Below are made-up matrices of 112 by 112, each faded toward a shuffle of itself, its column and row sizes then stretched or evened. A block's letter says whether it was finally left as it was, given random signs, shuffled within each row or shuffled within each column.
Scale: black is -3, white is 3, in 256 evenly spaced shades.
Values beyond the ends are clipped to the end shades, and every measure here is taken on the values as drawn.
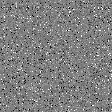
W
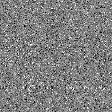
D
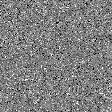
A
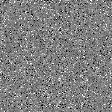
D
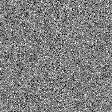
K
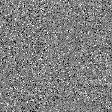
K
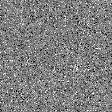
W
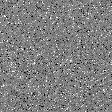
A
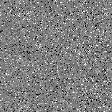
D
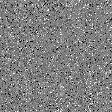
D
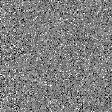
D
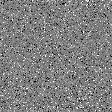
A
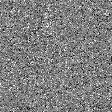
K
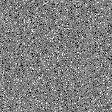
K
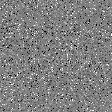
D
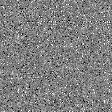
W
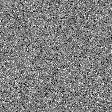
A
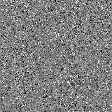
K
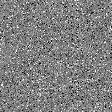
K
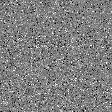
A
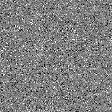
D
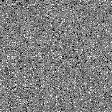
D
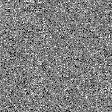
D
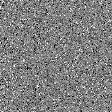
K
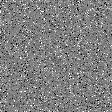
K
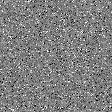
A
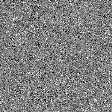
W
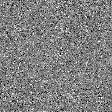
W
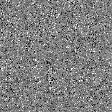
W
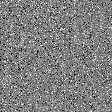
K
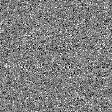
D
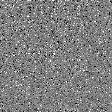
D
